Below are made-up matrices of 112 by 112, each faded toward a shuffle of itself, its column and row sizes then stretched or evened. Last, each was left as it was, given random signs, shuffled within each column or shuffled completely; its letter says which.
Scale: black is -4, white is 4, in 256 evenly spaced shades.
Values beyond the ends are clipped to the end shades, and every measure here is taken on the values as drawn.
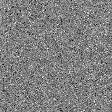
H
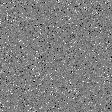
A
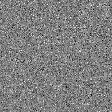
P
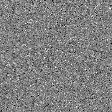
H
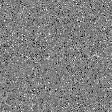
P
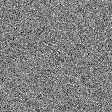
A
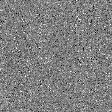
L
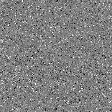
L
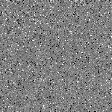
P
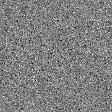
L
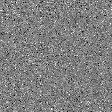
P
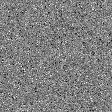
A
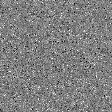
L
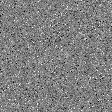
A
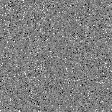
P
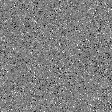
H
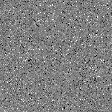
P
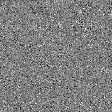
P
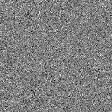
P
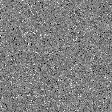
H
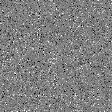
P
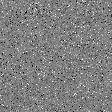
A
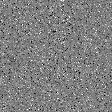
H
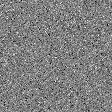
A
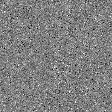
H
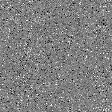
H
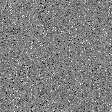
H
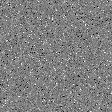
A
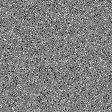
A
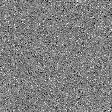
H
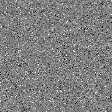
P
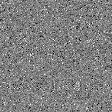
P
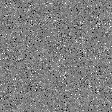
L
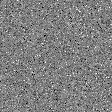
A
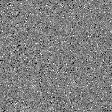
P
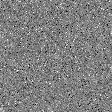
A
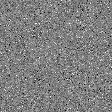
H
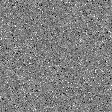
A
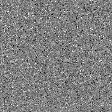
L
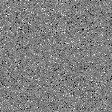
L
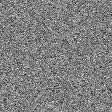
A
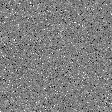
A
